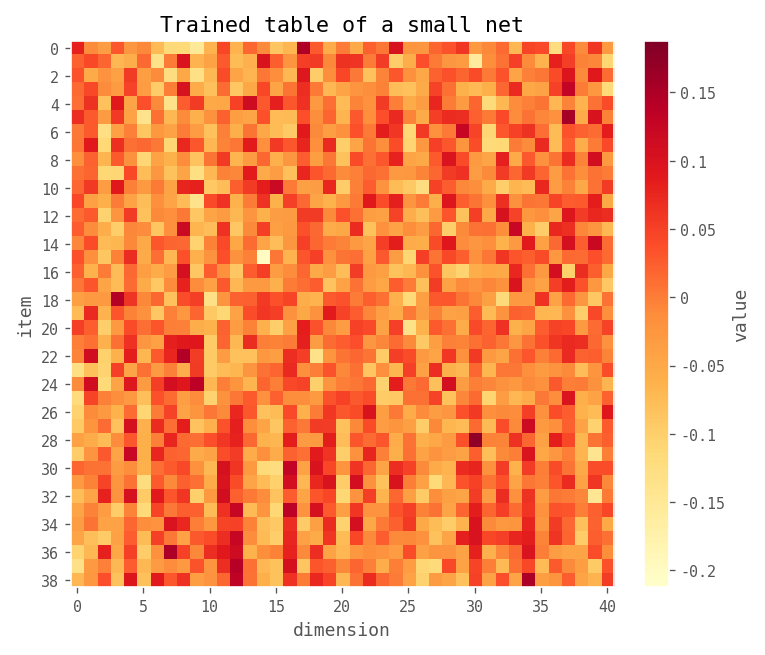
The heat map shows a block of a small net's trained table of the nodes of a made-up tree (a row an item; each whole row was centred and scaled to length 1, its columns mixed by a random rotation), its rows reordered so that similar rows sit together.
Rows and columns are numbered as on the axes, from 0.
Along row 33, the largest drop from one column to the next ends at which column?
13
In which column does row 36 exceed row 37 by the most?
7
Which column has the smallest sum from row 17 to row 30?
10
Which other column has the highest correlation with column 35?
3
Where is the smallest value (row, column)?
15, 14
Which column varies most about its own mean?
12
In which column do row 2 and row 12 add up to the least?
9
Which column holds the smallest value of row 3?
40
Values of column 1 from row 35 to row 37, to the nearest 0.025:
-0.075 -0.075 -0.025
